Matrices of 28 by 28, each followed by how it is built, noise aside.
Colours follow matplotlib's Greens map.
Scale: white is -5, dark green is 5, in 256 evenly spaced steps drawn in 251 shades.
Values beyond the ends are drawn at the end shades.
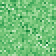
banded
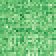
blocks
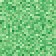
blocks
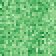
blocks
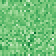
low rank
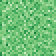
repeating rows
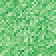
Hankel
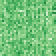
blocks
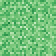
repeating rows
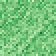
Hankel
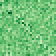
banded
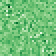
banded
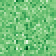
low rank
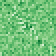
banded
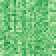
blocks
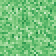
repeating rows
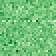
uneven rows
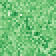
banded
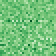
uneven rows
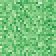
repeating rows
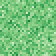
Hankel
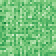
blocks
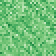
Toeplitz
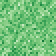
Hankel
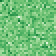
banded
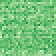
blocks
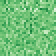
low rank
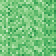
repeating rows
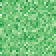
low rank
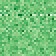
uneven rows
